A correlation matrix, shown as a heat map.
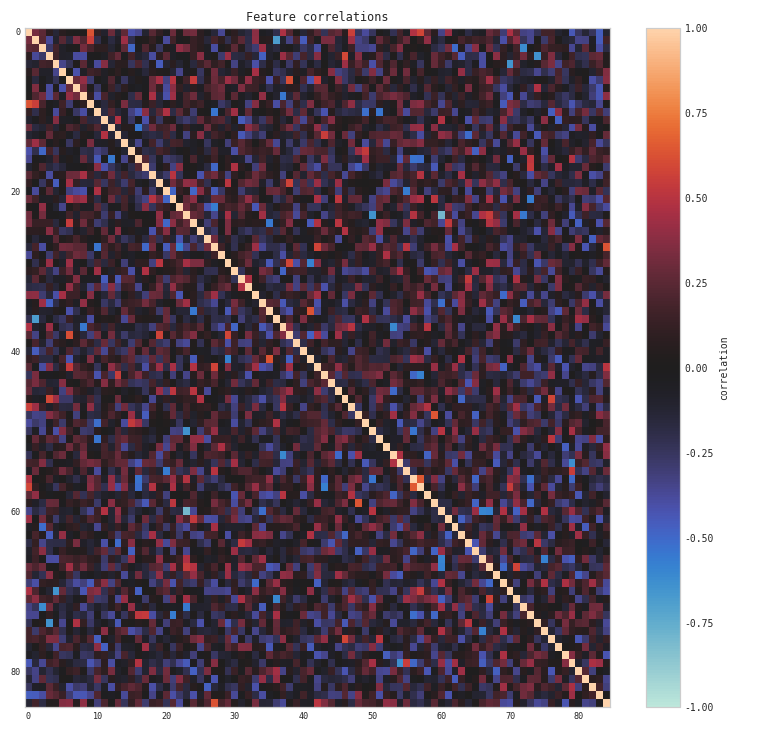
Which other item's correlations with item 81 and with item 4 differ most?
70
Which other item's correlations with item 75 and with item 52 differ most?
66
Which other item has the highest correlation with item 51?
76
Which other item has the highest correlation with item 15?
49
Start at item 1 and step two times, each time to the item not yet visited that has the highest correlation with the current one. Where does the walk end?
0
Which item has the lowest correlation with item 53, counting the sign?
37
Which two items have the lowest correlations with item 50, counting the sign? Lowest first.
23, 56
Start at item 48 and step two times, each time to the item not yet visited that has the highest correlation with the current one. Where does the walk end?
21
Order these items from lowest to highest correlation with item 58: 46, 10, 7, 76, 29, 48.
48, 10, 29, 46, 7, 76
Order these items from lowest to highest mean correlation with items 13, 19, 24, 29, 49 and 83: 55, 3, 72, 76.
55, 72, 76, 3
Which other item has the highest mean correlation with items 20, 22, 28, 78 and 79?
69
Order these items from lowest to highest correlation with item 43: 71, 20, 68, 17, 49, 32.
32, 71, 68, 20, 17, 49
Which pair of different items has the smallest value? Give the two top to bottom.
23, 60
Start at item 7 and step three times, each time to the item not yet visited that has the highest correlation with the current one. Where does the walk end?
31
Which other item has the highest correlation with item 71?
67
